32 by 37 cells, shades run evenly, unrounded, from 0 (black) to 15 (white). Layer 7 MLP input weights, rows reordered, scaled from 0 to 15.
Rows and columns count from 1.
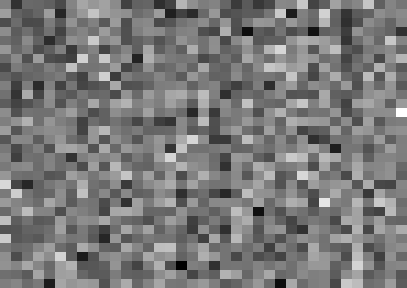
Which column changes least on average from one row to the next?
4
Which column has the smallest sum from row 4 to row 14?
32
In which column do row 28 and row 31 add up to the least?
34
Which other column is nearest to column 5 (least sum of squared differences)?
13
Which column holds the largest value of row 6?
26
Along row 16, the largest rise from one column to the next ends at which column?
23
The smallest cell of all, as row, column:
30, 17
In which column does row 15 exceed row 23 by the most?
10
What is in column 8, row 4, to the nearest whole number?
8
